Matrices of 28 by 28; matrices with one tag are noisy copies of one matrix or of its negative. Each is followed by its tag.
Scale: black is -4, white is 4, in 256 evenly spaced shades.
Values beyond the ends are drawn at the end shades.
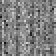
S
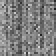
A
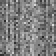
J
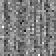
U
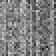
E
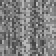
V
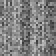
V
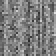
U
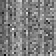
A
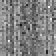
J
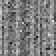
S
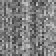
V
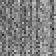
E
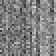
E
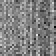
E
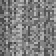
A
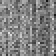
E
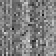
V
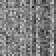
E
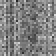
J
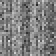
V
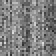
V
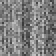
V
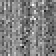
V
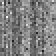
V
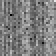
V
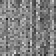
E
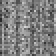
S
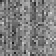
V
